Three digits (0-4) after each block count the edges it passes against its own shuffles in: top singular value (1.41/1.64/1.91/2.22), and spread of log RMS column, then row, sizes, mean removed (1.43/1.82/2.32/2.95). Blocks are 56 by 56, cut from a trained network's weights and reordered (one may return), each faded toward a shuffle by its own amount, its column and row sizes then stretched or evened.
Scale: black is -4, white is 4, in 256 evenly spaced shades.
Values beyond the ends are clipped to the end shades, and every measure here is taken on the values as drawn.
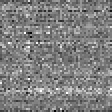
2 1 3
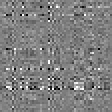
4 3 3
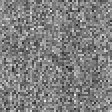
0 0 0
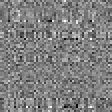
4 1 3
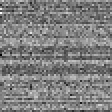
4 0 0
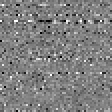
2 0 3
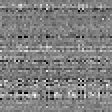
3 1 4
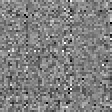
0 3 1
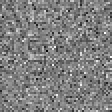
1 0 0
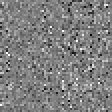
1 3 0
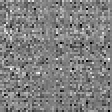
1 4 1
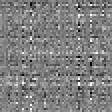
3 4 2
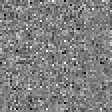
0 2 1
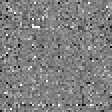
1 1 2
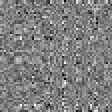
3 3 1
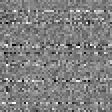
0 1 4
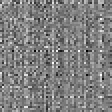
3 3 3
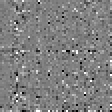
2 3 1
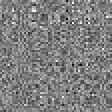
3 0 1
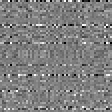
4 0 4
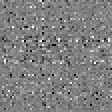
0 1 3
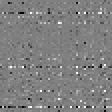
3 2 3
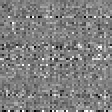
0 0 4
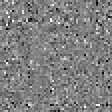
1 2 1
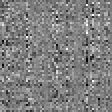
0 4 0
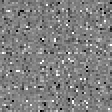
0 1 1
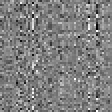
4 4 0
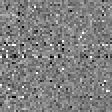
2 1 1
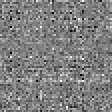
0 2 3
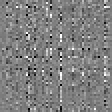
3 4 1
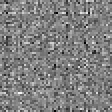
0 1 3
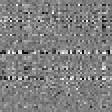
4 0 4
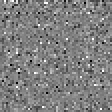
0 1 1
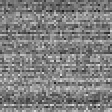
4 0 2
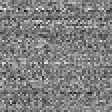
1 0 3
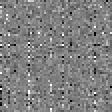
3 3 1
